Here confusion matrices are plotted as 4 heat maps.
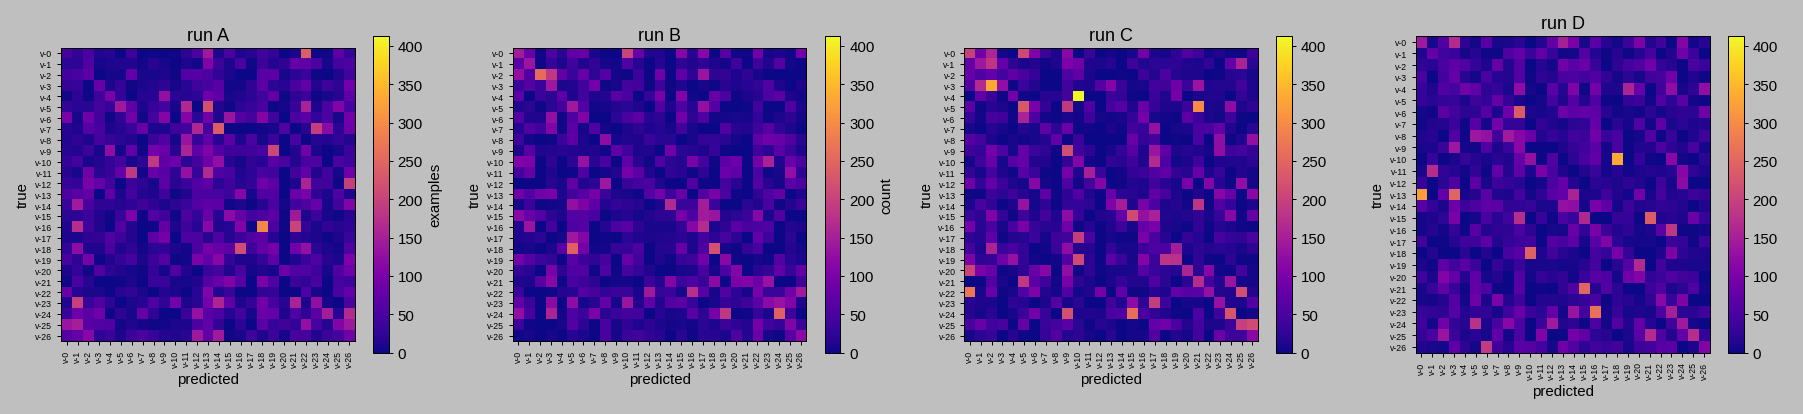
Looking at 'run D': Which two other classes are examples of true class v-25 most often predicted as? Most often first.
v-21, v-2
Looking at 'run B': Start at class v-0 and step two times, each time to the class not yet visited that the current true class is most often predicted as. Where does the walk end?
v-23
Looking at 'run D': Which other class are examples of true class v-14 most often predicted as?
v-13
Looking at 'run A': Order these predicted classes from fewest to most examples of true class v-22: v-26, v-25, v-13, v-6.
v-6, v-25, v-26, v-13
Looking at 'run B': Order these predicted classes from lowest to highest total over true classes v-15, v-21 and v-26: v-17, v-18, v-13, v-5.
v-13, v-5, v-17, v-18
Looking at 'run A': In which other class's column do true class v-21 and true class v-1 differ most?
v-15
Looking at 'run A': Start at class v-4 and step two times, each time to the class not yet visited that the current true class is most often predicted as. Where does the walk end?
v-19
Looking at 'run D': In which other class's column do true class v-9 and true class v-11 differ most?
v-1
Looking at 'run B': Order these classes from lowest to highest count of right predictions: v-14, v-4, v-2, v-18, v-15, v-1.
v-4, v-15, v-1, v-14, v-18, v-2
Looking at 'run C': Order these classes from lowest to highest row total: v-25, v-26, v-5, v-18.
v-26, v-18, v-25, v-5
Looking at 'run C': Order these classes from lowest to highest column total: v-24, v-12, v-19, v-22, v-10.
v-12, v-22, v-19, v-24, v-10
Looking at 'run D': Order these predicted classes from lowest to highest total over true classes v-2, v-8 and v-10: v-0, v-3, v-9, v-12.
v-0, v-12, v-3, v-9
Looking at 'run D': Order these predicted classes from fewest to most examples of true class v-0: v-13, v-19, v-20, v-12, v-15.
v-15, v-19, v-12, v-20, v-13
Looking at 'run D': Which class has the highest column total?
v-9
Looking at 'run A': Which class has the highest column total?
v-13
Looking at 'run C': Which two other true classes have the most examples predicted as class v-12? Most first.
v-22, v-3
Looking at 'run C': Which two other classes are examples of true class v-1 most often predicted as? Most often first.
v-2, v-25
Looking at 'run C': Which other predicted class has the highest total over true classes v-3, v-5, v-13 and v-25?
v-21
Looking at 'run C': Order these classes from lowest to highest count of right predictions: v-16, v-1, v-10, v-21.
v-16, v-10, v-1, v-21
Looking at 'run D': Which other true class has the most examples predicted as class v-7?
v-22
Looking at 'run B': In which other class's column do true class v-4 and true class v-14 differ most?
v-17
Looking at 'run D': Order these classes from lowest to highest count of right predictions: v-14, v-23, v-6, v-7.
v-6, v-7, v-14, v-23
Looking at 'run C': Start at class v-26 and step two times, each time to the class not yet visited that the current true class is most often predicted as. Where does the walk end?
v-17
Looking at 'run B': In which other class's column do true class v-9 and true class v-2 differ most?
v-3
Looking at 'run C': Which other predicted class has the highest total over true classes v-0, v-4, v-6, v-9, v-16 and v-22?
v-5
